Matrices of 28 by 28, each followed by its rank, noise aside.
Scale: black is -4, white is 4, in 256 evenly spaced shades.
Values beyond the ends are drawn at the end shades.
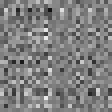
three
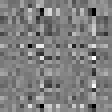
two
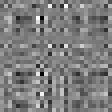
two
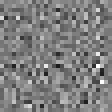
four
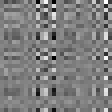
one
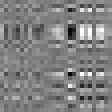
one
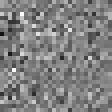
six
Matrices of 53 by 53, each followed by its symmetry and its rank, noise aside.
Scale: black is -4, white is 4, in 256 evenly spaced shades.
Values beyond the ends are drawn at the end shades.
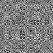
symmetric, rank six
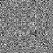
no symmetry, rank seven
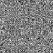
no symmetry, rank eight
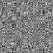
antisymmetric, rank six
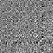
symmetric, rank six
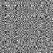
antisymmetric, rank six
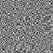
antisymmetric, rank eight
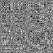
no symmetry, rank six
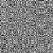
no symmetry, rank six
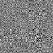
no symmetry, rank seven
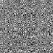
no symmetry, rank eight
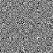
symmetric, rank six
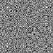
symmetric, rank six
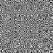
antisymmetric, rank six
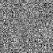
no symmetry, rank eight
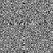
no symmetry, rank six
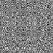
antisymmetric, rank eight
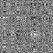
no symmetry, rank six
